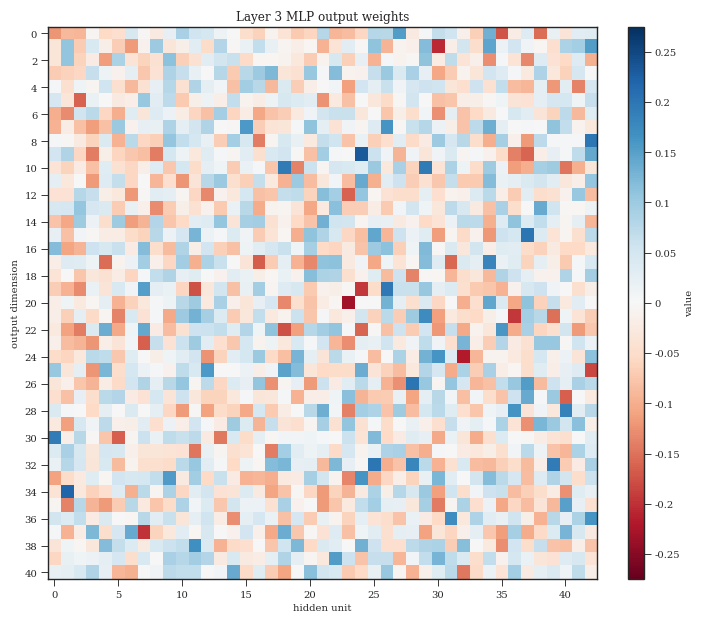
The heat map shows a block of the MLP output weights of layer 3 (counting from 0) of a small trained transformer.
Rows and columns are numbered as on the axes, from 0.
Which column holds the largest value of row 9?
24
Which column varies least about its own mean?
33
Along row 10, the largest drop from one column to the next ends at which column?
19
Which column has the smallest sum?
23
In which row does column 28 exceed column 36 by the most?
21
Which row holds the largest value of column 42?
8
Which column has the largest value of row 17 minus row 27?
34
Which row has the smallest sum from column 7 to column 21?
13
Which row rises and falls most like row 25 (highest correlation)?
38
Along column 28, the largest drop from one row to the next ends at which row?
27
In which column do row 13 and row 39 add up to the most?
22
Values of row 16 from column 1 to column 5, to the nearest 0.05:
-0.1 -0.1 0.05 0.05 0.05
